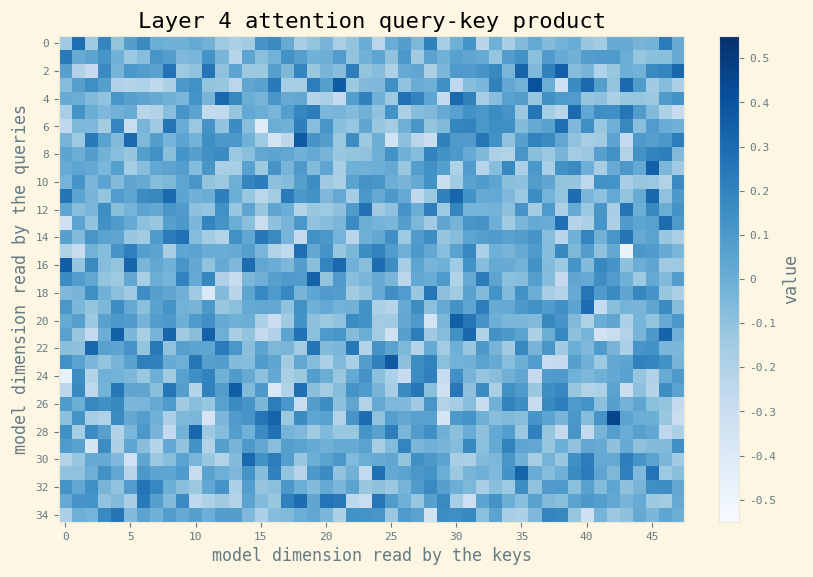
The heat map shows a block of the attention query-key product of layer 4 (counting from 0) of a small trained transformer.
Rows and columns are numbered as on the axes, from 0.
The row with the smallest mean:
24
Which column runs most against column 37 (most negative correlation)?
25
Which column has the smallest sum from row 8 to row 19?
13
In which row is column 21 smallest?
4
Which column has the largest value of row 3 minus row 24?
36
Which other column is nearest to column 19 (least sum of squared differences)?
9
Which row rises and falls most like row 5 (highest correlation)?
3
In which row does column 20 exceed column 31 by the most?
33
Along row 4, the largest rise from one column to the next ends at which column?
30
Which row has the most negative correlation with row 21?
28
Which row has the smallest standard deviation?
1
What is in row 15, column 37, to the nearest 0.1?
-0.1
